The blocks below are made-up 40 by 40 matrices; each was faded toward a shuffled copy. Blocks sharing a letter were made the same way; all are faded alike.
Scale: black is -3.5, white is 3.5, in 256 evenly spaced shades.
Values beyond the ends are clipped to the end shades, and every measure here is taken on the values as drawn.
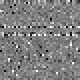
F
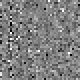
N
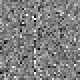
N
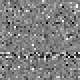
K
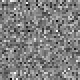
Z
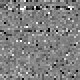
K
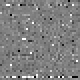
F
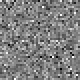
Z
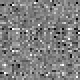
F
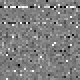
K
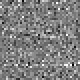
Z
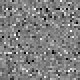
K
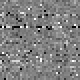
F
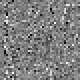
N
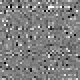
F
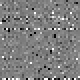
F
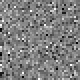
N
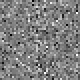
N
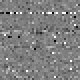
K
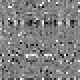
F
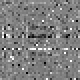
F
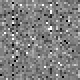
N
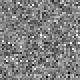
Z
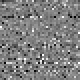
K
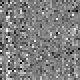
N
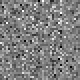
N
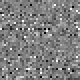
K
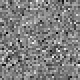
Z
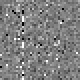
N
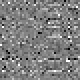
F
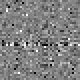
F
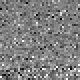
K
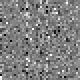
N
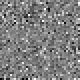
Z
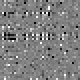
F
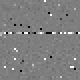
F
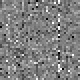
N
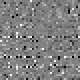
F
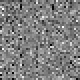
N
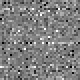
K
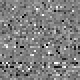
K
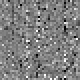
N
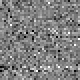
Z
